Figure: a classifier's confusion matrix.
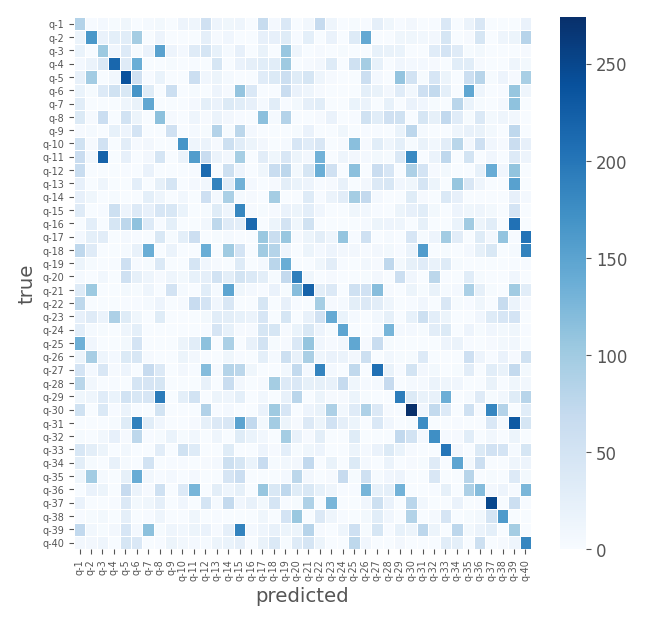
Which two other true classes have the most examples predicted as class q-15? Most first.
q-39, q-31
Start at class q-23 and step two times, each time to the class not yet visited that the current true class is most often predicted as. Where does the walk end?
q-6
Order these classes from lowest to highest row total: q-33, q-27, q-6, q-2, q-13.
q-33, q-2, q-13, q-6, q-27
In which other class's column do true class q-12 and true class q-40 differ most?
q-37
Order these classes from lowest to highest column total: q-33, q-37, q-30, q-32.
q-32, q-37, q-33, q-30
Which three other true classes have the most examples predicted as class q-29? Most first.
q-36, q-5, q-32
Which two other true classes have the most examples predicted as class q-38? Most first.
q-17, q-30
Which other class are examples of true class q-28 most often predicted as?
q-18
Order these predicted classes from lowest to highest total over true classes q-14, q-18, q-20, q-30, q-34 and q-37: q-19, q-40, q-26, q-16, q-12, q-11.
q-11, q-16, q-19, q-26, q-40, q-12
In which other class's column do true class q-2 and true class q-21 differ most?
q-14
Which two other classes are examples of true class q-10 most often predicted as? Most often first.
q-25, q-34
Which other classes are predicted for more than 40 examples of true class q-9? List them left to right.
q-6, q-13, q-15, q-30, q-39
